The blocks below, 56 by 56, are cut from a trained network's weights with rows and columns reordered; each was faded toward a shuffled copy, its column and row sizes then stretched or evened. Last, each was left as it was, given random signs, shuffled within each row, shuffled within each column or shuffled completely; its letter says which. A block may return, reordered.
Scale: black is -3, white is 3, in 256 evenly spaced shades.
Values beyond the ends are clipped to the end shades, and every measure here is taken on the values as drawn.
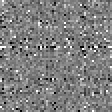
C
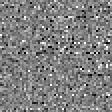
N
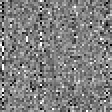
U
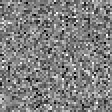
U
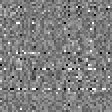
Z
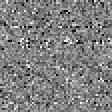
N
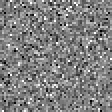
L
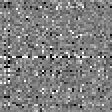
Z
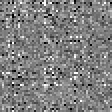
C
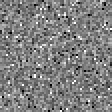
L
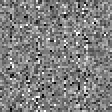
U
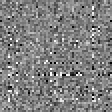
C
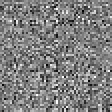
Z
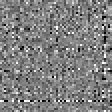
Z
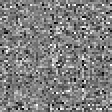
C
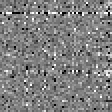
Z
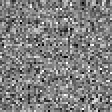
Z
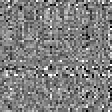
Z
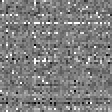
Z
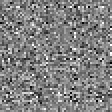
C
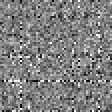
C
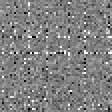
C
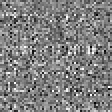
Z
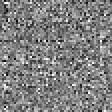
C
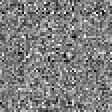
C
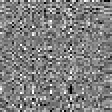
Z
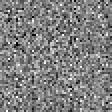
U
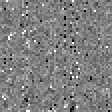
U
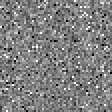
L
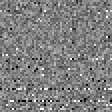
N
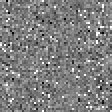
U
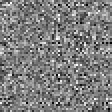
C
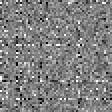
C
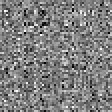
Z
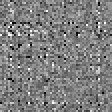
C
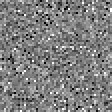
L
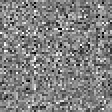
C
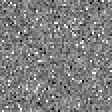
L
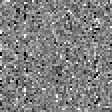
U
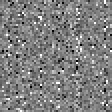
U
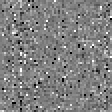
U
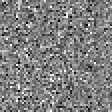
U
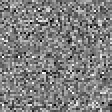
N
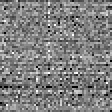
Z
